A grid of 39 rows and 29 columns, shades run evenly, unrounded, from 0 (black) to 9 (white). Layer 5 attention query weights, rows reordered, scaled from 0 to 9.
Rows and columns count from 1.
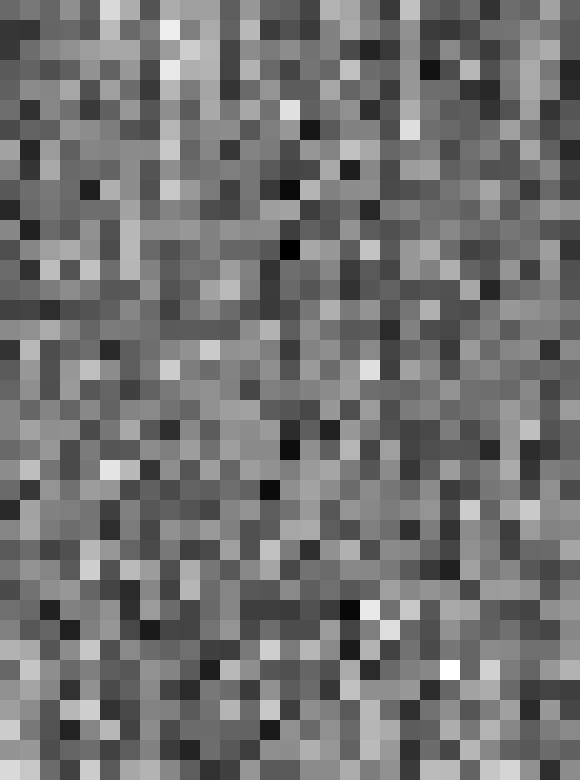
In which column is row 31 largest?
19
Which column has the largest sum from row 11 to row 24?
7
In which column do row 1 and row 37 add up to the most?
6
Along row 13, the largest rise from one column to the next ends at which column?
16
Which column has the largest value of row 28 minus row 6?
5
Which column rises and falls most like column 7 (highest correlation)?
13
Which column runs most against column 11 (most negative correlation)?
25
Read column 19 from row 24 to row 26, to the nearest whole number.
3 5 5
